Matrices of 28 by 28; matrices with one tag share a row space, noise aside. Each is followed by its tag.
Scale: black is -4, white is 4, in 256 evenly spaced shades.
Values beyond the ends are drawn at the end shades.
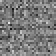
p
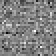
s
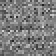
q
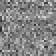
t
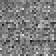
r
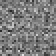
r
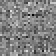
q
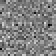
t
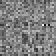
q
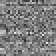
q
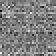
t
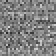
p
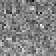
s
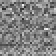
r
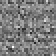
r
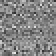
s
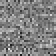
p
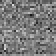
s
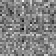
r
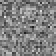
s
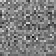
t
